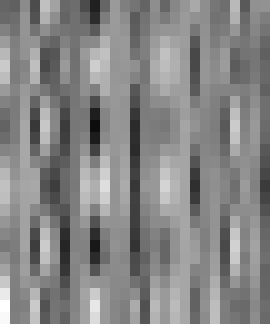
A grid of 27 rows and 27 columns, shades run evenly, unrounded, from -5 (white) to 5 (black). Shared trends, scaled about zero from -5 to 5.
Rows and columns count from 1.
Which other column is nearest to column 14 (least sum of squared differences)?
7
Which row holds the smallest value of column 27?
1
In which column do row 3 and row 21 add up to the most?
10
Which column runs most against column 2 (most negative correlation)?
27
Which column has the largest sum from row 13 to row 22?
14
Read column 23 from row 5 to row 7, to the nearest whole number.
-1 -1 -1
